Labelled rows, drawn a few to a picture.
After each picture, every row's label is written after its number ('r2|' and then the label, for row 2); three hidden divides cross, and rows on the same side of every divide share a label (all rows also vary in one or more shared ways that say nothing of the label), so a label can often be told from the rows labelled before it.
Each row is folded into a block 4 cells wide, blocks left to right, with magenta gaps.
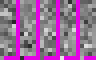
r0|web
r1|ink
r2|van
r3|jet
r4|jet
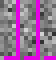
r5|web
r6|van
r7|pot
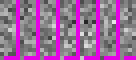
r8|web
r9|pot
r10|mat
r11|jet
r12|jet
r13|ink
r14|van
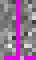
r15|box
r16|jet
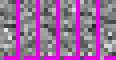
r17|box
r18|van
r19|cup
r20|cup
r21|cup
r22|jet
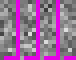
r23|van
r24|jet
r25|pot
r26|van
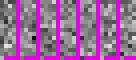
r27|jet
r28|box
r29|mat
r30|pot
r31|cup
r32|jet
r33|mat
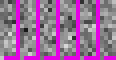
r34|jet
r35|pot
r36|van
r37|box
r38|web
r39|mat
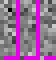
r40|van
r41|cup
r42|web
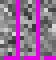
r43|van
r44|cup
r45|web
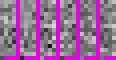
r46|ink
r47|ink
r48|mat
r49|cup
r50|pot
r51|mat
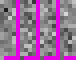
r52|pot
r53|box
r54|van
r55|mat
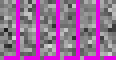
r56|mat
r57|web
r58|box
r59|box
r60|mat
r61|cup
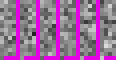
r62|van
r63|pot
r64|cup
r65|cup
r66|web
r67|jet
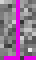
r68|ink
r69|van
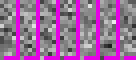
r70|pot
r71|mat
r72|web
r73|cup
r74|jet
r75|ink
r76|box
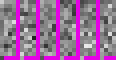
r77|ink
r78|box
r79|ink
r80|web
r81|jet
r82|jet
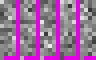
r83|pot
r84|web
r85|jet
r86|ink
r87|van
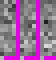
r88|web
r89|jet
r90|jet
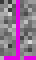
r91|web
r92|pot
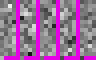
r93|jet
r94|web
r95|cup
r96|van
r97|box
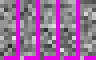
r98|mat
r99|pot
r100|mat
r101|mat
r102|jet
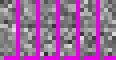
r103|web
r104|box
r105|box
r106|box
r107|van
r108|van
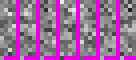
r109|web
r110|web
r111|pot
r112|cup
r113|van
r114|pot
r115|web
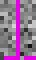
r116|mat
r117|mat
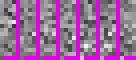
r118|cup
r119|van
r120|van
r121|mat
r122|jet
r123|jet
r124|mat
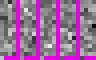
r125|jet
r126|van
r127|jet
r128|box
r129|cup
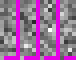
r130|pot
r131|jet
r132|web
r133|van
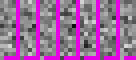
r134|box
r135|cup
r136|web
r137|cup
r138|ink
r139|van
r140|jet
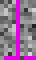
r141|web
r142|cup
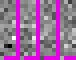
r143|mat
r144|mat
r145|ink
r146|jet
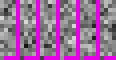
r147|cup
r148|ink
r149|ink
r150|pot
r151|box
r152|cup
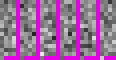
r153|pot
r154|pot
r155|box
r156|ink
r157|mat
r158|jet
